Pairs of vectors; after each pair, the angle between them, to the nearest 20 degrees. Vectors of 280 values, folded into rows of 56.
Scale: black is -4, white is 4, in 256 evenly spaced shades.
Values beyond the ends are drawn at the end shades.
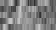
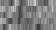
160 degrees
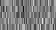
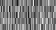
60 degrees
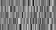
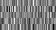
120 degrees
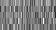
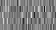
80 degrees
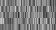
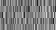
100 degrees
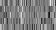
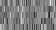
20 degrees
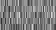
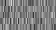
60 degrees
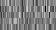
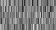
60 degrees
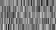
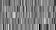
120 degrees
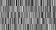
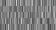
160 degrees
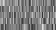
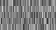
120 degrees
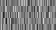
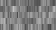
60 degrees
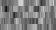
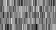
120 degrees
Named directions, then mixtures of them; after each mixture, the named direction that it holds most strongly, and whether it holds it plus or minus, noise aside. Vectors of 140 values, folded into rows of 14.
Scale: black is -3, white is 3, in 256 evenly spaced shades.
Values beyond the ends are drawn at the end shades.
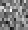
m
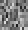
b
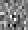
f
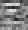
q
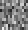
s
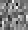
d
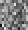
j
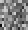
j, plus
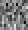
f, minus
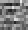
q, minus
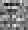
q, minus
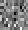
b, plus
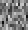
d, minus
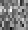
m, plus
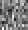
s, plus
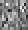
s, plus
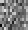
j, plus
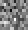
m, minus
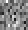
f, minus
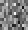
j, plus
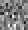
f, minus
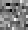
q, minus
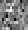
b, plus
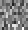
s, minus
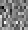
b, plus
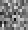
f, minus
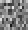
d, minus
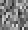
b, minus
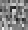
s, plus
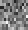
m, minus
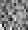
j, minus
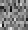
m, minus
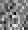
f, minus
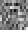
b, plus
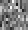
d, plus
